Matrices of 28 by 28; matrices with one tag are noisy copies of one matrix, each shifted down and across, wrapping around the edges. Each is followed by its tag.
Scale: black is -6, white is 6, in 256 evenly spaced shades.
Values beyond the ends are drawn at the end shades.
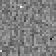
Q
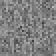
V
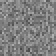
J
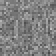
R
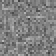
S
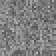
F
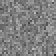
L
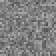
S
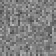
Q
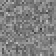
S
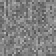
R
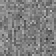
R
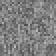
F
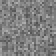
V
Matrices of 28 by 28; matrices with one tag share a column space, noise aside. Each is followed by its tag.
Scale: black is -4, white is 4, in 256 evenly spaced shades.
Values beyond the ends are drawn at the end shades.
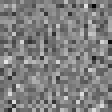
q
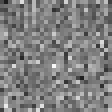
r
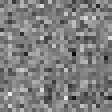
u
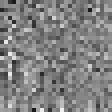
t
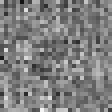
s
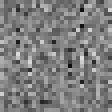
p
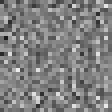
u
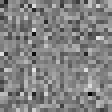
u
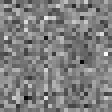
u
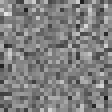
r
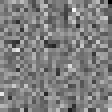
r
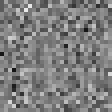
u
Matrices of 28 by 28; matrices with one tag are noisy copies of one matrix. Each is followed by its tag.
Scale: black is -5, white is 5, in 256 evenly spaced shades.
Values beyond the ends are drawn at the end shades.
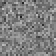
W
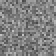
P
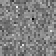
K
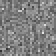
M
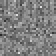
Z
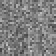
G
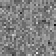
K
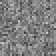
Z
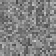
Z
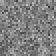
P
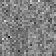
G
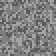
W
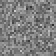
W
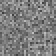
G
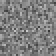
P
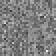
G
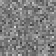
P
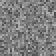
P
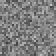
P
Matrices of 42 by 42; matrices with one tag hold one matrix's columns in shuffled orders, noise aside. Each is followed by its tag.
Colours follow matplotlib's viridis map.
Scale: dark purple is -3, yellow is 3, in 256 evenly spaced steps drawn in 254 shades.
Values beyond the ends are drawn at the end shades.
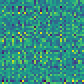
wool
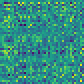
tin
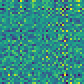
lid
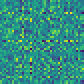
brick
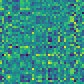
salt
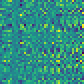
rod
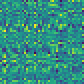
rod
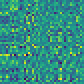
salt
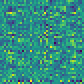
wool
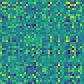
tin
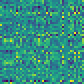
wool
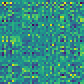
tin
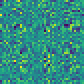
rod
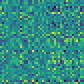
wool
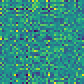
lid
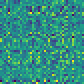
wool
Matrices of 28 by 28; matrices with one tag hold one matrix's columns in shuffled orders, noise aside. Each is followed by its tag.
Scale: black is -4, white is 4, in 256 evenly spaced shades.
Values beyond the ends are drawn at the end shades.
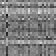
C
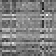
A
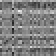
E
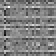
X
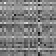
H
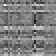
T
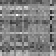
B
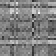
C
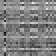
H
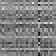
H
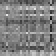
B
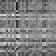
A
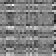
T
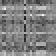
B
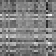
A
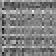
E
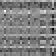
E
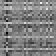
H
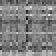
B
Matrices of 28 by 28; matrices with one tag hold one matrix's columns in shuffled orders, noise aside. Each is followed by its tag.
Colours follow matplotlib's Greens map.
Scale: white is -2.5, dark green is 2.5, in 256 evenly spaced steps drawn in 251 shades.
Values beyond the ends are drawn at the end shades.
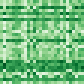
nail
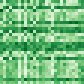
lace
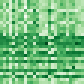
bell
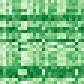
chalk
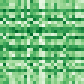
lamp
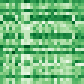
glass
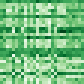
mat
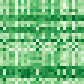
chalk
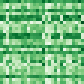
glass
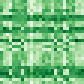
chalk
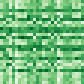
lamp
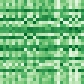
lamp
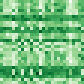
chalk
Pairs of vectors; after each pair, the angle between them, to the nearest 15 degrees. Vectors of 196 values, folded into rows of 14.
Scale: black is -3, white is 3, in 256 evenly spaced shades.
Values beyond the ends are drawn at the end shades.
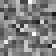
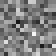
30 degrees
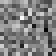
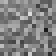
30 degrees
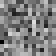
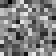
120 degrees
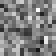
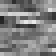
90 degrees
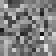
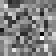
15 degrees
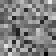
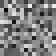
90 degrees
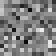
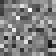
165 degrees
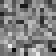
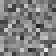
90 degrees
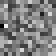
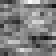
60 degrees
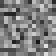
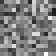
45 degrees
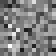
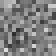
135 degrees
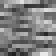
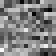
135 degrees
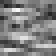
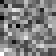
60 degrees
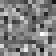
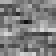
120 degrees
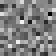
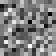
45 degrees
